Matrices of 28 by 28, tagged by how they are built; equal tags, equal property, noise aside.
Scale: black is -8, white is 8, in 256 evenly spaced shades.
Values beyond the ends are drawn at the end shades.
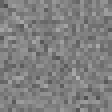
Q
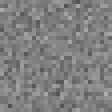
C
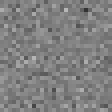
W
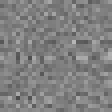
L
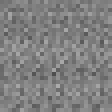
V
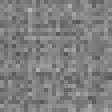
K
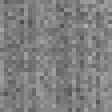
K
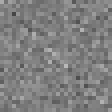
Q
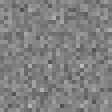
V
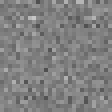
W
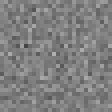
V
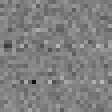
W
